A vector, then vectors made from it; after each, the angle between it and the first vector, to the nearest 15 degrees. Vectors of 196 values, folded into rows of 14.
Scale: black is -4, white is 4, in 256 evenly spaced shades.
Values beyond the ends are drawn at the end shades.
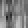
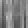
150 degrees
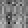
45 degrees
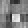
60 degrees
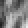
120 degrees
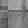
90 degrees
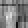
135 degrees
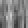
150 degrees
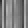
90 degrees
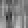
15 degrees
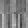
75 degrees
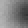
90 degrees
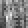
150 degrees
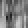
15 degrees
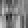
30 degrees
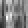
165 degrees
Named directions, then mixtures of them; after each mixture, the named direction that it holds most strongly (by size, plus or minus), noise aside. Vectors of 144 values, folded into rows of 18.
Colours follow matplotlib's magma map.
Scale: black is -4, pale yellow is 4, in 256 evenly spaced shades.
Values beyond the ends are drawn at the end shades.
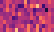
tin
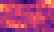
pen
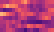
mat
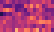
mat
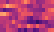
mat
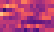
mat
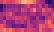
pen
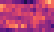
pen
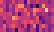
tin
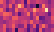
tin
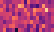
tin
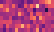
tin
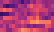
mat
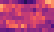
pen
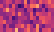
tin
